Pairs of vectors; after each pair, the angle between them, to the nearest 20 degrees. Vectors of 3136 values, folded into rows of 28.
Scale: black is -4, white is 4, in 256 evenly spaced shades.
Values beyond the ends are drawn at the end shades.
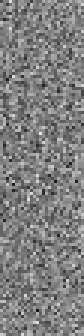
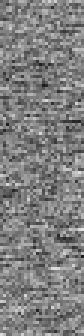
40 degrees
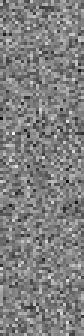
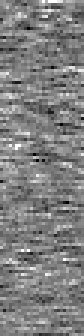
100 degrees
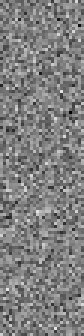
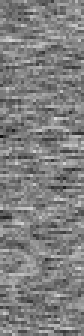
60 degrees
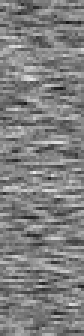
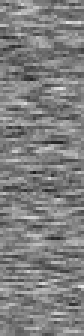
160 degrees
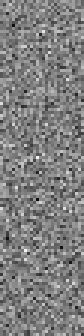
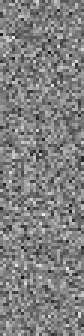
100 degrees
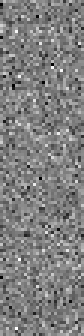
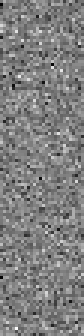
20 degrees
